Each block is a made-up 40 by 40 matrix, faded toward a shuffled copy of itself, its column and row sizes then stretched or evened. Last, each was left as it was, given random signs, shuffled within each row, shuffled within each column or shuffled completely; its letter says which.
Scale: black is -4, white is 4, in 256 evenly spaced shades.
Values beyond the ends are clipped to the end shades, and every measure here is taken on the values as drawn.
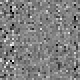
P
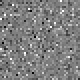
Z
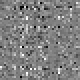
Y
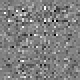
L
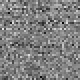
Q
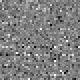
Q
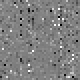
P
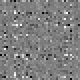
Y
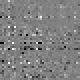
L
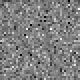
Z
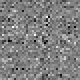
L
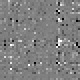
L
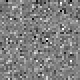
P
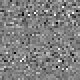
Q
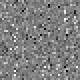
P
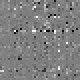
Y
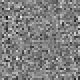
Y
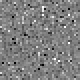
Z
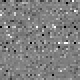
Q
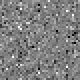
P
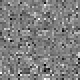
L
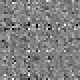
Y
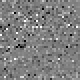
Q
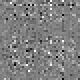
Y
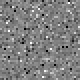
Z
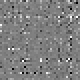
Y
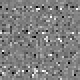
Q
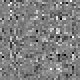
L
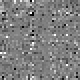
Y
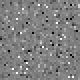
Z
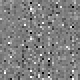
P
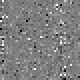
P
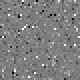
Z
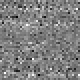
Q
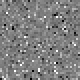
Z
